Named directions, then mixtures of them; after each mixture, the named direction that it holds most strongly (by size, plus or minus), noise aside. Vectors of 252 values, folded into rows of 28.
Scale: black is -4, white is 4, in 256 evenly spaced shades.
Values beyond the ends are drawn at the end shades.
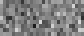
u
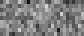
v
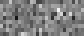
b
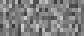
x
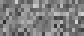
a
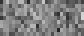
v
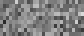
a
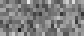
v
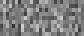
x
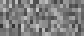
x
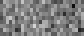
u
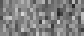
u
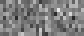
b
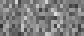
x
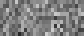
a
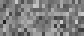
a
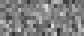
v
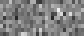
b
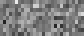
a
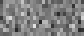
u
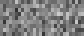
a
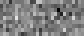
b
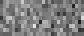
u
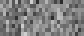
x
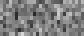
b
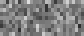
v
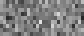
u
